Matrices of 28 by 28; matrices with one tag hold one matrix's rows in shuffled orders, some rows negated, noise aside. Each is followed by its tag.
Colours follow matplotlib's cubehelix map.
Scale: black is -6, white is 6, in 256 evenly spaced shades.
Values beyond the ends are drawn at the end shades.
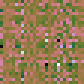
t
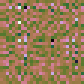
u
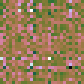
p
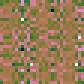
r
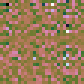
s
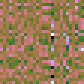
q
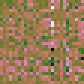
q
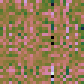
q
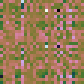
t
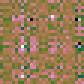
r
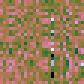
q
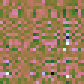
s
